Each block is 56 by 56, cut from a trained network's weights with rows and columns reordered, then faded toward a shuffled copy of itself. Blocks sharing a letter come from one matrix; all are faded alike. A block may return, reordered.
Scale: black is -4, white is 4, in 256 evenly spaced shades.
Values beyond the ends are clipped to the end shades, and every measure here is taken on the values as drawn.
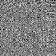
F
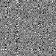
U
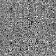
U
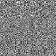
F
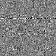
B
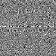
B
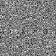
F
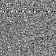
B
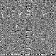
B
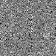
U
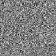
F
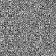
F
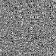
U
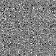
U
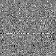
B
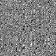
U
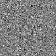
U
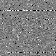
B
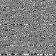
B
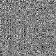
U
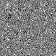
U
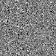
U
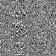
U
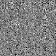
U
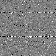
B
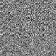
F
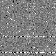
B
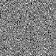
U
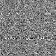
F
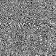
F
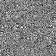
F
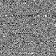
F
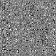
U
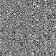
U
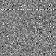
B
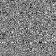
F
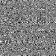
F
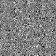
U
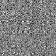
F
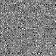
U
